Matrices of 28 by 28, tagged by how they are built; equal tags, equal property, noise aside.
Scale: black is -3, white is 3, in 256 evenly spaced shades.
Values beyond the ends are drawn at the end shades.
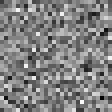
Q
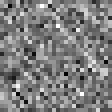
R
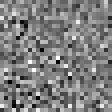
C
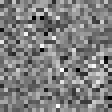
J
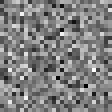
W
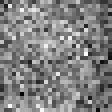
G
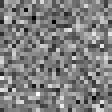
Q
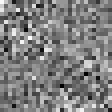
J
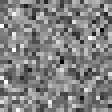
Q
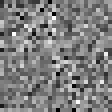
J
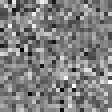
J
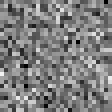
R
